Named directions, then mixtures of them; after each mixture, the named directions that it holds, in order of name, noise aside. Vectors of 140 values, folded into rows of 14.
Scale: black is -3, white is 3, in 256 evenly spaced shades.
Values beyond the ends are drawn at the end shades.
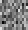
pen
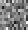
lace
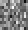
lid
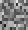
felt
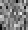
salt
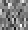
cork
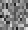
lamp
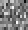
lamp, lid.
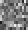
felt, salt.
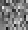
lace.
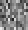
cork, pen, salt.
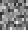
felt, pen.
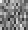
cork, felt, lid.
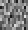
lid, salt.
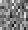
lace, lid, pen.
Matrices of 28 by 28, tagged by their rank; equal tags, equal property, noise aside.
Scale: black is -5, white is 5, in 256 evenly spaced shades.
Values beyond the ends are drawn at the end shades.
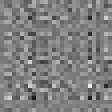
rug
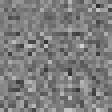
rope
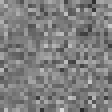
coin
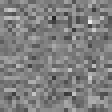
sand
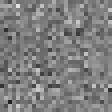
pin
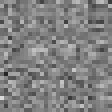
rope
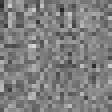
sand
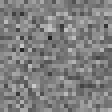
rope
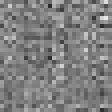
coin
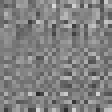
rug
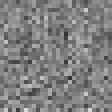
rope
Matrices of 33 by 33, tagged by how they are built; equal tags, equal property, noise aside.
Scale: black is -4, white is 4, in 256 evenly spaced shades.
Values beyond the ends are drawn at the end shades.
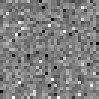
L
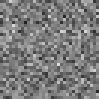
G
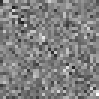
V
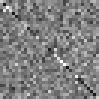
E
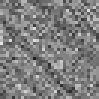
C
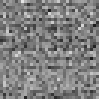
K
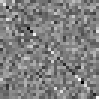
E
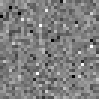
L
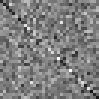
E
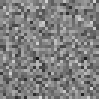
G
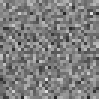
G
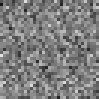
G
